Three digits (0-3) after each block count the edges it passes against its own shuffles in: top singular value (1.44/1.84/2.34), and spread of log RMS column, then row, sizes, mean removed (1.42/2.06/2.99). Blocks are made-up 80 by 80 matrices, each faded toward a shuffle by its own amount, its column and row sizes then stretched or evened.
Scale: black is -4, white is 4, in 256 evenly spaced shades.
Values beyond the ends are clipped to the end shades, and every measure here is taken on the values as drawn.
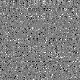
2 0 2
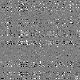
2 2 3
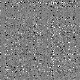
0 2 2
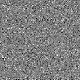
2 0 1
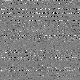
1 0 3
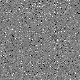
0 1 1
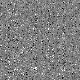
0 2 0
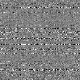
2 0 3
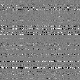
3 1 3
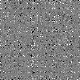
1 2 2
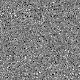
1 0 1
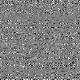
2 0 3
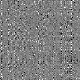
3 2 0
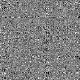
1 2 2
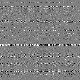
3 1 3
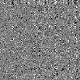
2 2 1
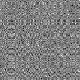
3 0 1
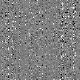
0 3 1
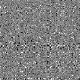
2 1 2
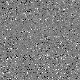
0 1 2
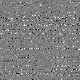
0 0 3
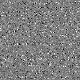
1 0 2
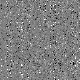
0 2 0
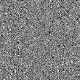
1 1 0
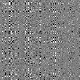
3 3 2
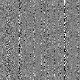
2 3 0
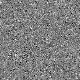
0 1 0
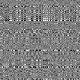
3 0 3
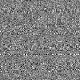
2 0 2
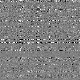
2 1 3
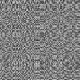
3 2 1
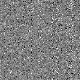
0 2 0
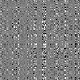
3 3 2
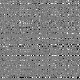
3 1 3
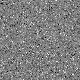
0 0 0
